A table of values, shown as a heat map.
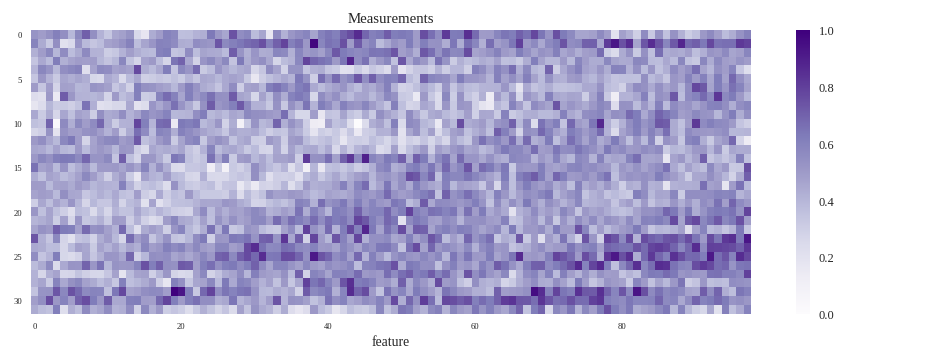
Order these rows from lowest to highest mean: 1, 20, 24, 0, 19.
19, 20, 0, 24, 1
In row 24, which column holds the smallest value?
4
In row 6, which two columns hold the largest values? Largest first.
90, 91
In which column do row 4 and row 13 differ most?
14
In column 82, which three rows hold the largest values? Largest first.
29, 26, 24
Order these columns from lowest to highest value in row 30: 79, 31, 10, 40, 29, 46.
31, 29, 46, 79, 40, 10
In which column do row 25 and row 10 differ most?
38
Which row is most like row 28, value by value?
3
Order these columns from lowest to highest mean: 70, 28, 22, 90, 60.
22, 28, 60, 70, 90
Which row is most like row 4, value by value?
12
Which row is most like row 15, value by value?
16
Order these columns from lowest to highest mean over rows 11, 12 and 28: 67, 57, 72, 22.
72, 57, 22, 67
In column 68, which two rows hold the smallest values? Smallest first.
10, 6
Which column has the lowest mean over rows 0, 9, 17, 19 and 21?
15
